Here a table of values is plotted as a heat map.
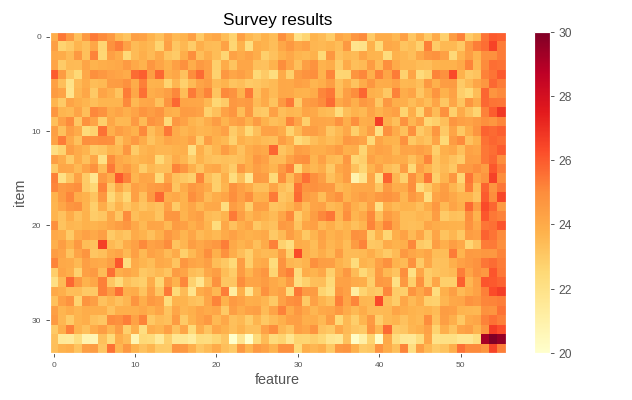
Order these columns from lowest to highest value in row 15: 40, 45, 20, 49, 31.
40, 20, 45, 49, 31
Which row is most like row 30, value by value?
5
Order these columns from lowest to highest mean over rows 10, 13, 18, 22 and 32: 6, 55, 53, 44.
44, 6, 55, 53
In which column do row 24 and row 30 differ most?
9
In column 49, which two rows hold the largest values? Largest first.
4, 23
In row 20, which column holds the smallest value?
20
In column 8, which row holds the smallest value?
26
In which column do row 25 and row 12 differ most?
27
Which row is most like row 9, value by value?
28
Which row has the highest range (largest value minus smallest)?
32
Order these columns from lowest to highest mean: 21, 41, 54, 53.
21, 41, 53, 54
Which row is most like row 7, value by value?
19
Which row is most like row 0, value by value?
11
